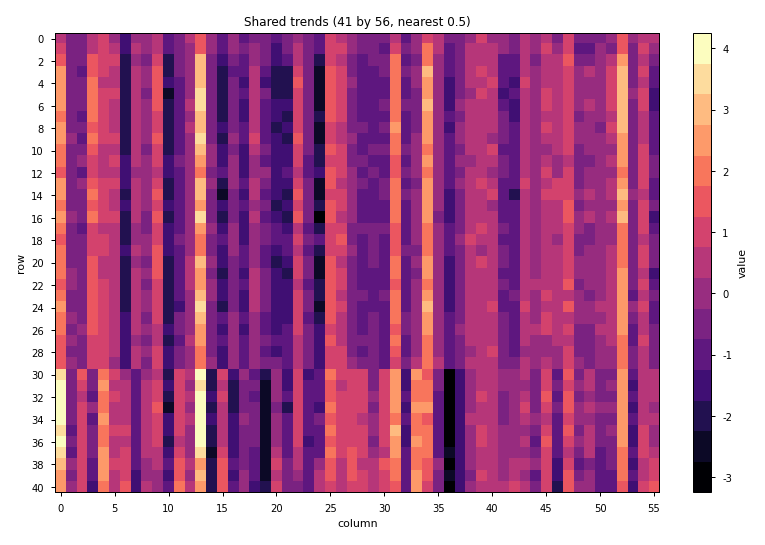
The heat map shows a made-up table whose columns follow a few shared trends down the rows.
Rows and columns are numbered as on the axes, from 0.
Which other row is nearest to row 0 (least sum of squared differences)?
1
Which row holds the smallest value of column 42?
14
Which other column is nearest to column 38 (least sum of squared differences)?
43
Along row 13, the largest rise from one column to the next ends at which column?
25
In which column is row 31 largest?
0
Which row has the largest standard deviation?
33
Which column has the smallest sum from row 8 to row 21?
24
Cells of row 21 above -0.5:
31
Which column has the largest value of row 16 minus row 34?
3
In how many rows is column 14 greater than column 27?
6
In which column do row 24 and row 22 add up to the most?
13
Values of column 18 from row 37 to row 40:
-1 -1 -1 -1.5
